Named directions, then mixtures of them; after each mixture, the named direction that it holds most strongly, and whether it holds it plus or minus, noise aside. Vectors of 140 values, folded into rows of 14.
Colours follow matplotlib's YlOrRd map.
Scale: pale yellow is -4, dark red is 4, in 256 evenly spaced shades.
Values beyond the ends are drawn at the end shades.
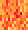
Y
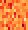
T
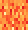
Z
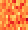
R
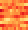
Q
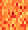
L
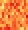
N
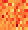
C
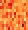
T, plus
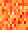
L, minus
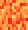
R, plus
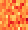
R, plus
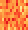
Y, plus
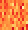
Z, minus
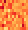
T, plus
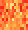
N, minus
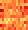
Q, plus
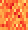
T, plus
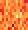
Y, minus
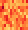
N, minus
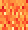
Z, plus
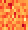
T, plus
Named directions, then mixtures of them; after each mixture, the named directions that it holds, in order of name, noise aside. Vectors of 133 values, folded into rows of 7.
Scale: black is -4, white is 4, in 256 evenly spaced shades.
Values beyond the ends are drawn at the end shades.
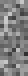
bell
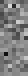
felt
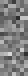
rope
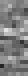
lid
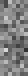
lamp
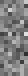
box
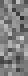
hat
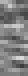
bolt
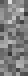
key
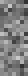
bolt, box.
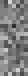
lamp.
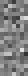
rope.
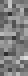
felt, key, lid.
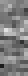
lid.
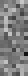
bell, box.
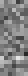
bolt, hat.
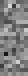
felt, lid.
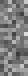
box, lamp.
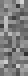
bell.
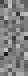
felt, hat, lamp.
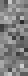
key, lamp.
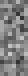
hat, key.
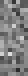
hat, rope.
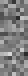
rope.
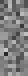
felt, hat, lamp.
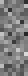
box.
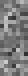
bell.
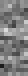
lid.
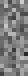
bell, lamp.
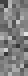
felt, lamp.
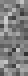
bell.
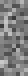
bell.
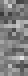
bolt, felt.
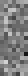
bell, box.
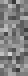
bell, hat, rope.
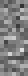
bolt, rope.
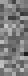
bell, bolt, rope.
